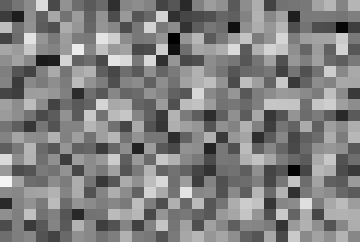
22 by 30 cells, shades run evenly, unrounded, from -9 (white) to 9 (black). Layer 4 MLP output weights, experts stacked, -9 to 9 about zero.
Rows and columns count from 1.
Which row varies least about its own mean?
22
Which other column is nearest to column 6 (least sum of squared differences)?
13
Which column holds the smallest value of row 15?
1
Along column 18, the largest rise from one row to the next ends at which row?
14
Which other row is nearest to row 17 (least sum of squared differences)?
21
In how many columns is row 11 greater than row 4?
22
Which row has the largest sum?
16
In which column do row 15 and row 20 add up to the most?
6
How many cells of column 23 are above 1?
10
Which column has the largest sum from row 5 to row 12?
5
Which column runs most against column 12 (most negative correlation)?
23
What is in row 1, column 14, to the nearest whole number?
4
